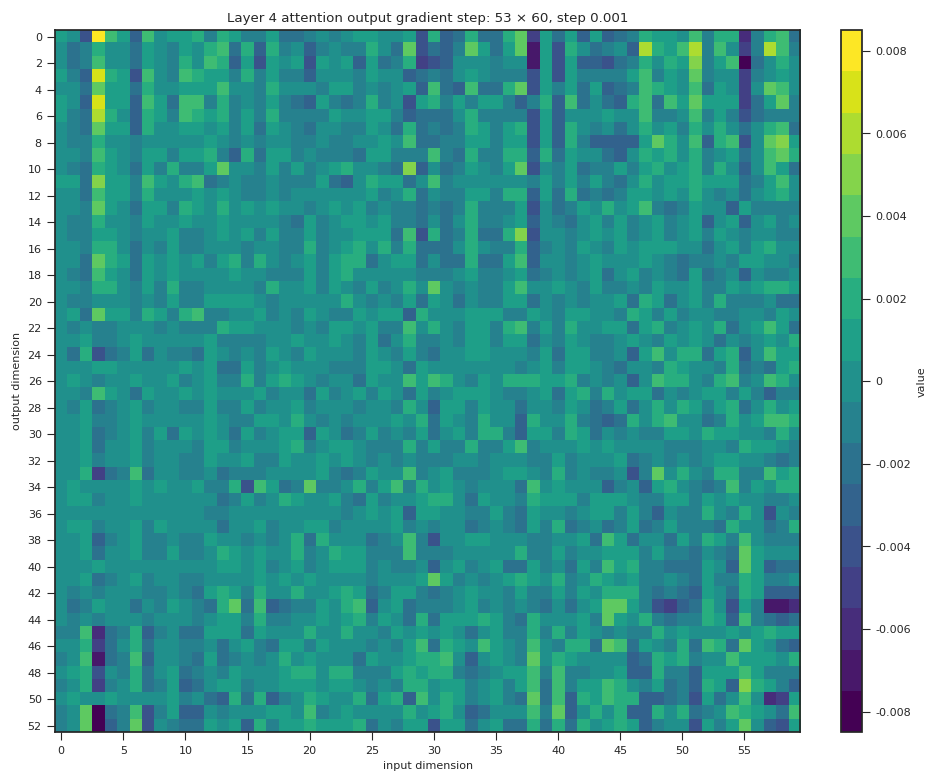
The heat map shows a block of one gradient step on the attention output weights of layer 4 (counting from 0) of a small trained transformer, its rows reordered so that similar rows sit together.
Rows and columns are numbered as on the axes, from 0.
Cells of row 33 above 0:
16
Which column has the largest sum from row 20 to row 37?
54
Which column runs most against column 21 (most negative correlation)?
17
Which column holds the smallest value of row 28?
30
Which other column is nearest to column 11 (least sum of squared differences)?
10
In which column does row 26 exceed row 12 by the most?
38
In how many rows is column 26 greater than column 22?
15
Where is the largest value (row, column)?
0, 3
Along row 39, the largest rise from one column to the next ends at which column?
55
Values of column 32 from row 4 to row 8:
-0.003 0.001 0 -0.001 -0.001
